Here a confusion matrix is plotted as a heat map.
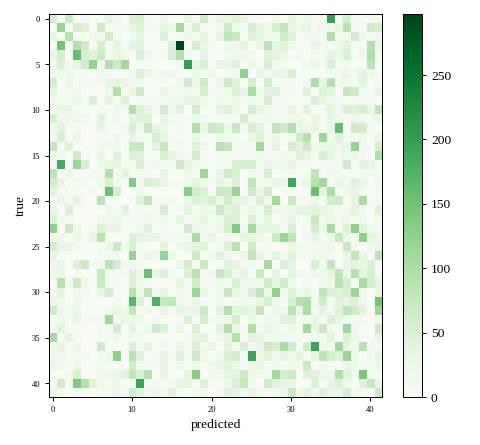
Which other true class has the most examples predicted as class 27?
3
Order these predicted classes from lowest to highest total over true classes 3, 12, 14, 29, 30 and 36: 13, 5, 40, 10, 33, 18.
5, 13, 40, 33, 10, 18
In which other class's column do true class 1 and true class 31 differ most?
13
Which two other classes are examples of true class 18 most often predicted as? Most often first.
30, 10
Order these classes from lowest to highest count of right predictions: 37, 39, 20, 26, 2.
26, 20, 2, 37, 39
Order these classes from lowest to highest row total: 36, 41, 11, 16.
11, 41, 16, 36
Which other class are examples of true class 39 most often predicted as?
18
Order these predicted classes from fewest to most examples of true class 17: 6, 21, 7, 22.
6, 21, 22, 7
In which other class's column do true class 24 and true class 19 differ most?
7
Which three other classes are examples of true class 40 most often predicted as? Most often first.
11, 3, 4
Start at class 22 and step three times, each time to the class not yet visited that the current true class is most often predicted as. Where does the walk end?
35
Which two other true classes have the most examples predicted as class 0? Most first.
23, 35
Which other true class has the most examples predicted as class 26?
14
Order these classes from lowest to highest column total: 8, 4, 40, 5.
5, 4, 40, 8
